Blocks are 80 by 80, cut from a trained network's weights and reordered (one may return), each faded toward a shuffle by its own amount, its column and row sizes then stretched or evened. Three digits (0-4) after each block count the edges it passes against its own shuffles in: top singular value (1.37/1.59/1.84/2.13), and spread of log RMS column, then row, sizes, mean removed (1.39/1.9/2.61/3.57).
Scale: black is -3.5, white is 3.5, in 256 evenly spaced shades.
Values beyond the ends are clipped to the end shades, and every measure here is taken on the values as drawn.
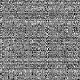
4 3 0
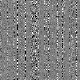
2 4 0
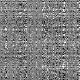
4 4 0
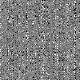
1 3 2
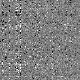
1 3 0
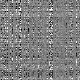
4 4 0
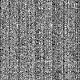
4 1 1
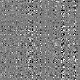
3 4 3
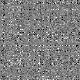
0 2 3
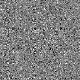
1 2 2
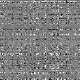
2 3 3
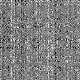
3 2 3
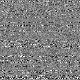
2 0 4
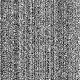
4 1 0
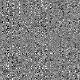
2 3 2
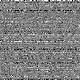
4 0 3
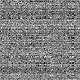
4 2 2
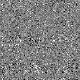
0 2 2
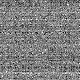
3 1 1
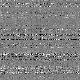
2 1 4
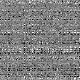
4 2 3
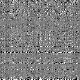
2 1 4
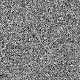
0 0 1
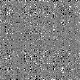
0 3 3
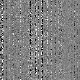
3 4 0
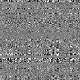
4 2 4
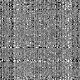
4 2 3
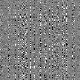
2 4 2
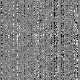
3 4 2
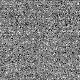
0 1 0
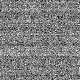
2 1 0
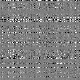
2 2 4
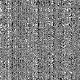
3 3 2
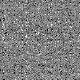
0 2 1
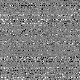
1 0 4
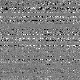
1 1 4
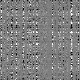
4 4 1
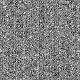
1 0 1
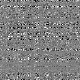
2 2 4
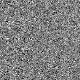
1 1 1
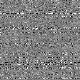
2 1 4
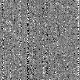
1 3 0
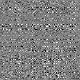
2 2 4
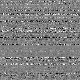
2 0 4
